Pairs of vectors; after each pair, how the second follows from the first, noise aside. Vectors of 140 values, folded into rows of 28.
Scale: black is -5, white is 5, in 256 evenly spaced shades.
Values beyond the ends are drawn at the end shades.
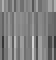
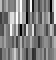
wrapped around, negated, scaled up.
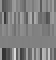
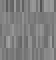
reversed, negated, shrunk.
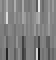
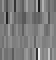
negated, partly zeroed.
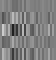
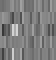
negated, partly zeroed.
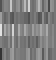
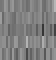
reversed, negated, shrunk.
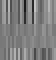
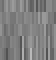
reversed, negated, shrunk.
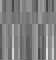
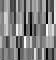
wrapped around, negated, scaled up.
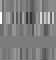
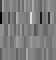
negated, partly zeroed.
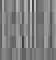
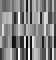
wrapped around, negated, scaled up.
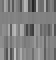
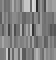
sign-scrambled.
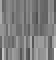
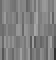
negated, shrunk.
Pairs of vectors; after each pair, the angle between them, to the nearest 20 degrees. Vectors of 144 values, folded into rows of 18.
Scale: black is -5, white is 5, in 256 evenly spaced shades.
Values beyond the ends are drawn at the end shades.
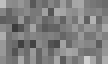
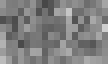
60 degrees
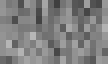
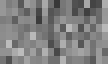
20 degrees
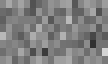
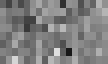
100 degrees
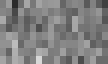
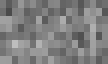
80 degrees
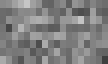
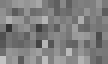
60 degrees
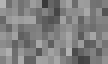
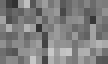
100 degrees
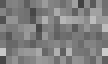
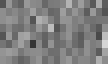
80 degrees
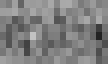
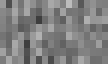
60 degrees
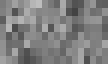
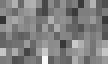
60 degrees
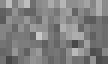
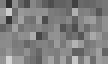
140 degrees
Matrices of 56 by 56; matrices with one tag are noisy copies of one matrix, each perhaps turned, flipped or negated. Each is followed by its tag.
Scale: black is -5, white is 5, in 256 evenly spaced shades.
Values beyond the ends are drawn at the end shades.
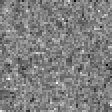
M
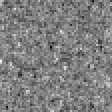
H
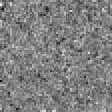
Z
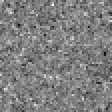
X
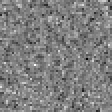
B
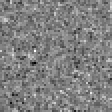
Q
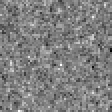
H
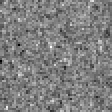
H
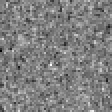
H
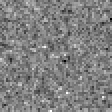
H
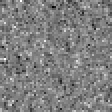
X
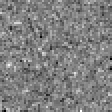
Z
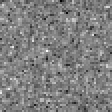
H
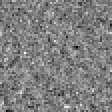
B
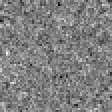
X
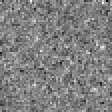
Z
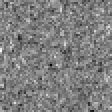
H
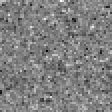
H
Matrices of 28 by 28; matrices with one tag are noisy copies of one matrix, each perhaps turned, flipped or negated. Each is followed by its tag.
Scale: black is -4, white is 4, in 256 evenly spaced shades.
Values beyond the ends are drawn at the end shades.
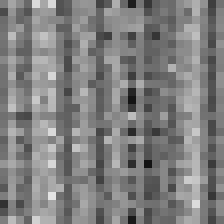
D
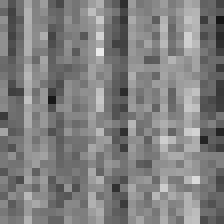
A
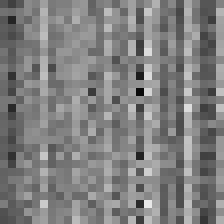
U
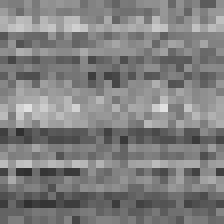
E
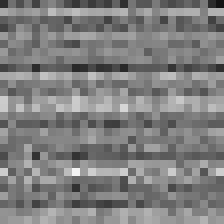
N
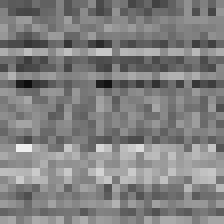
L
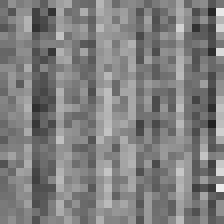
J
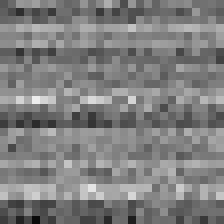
A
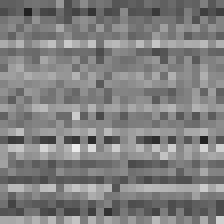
U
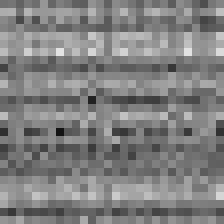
D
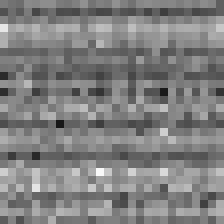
D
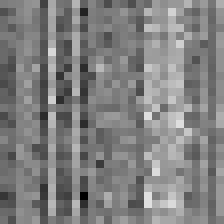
L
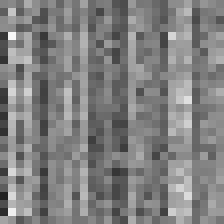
J
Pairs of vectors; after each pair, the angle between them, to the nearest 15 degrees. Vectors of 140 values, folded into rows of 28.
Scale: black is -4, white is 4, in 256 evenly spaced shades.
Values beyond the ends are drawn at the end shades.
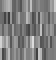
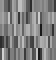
150 degrees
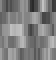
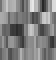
165 degrees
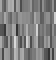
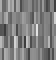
30 degrees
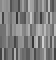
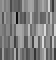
30 degrees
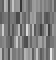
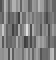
45 degrees
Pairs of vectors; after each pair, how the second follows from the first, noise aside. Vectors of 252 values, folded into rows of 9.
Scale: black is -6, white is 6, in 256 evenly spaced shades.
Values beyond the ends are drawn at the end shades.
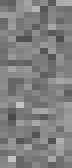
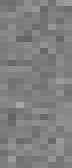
shrunk.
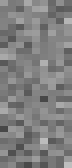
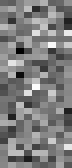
wrapped around, negated, scaled up.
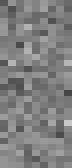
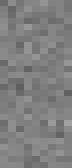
shrunk.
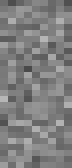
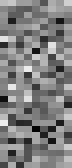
negated, scaled up.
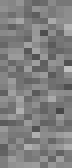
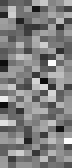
wrapped around, negated, scaled up.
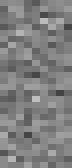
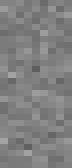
reversed, negated, shrunk.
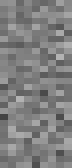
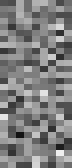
negated, scaled up.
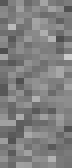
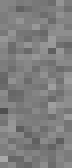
reversed, negated, shrunk.
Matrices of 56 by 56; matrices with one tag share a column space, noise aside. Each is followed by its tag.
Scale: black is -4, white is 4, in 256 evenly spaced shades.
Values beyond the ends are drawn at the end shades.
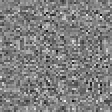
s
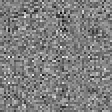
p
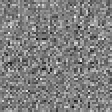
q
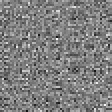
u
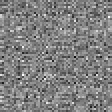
p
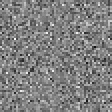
q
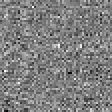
u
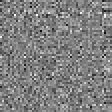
p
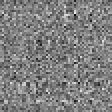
s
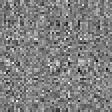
q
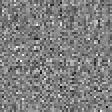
q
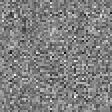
p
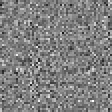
q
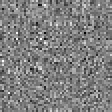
q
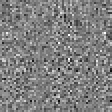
q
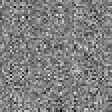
u
